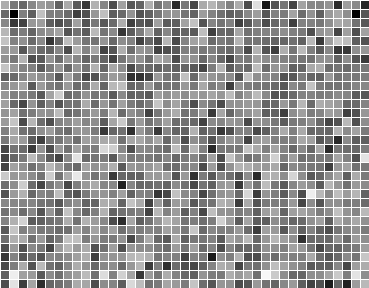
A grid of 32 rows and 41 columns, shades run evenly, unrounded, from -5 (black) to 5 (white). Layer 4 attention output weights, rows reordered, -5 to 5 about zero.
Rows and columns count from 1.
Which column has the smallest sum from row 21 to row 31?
29
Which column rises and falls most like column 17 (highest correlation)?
27
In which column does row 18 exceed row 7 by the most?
41
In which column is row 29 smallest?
24
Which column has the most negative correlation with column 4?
3
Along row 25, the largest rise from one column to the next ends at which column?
15
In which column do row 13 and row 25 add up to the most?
25
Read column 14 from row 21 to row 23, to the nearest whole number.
-4 1 -1
